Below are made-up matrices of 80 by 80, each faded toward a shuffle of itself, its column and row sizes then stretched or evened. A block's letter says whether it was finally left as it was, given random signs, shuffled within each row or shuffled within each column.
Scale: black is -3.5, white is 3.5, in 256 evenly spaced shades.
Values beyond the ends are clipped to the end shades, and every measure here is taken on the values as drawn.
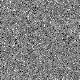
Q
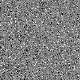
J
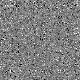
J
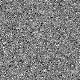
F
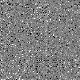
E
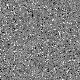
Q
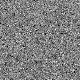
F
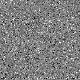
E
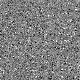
F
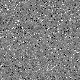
F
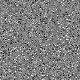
E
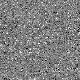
E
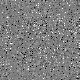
J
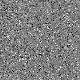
Q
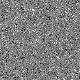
J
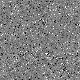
F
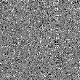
E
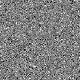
E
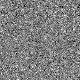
J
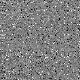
E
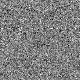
F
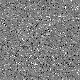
F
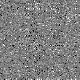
E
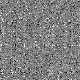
E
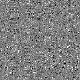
E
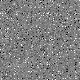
J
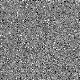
J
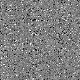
E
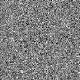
E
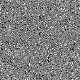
E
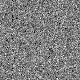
Q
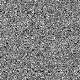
E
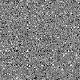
E
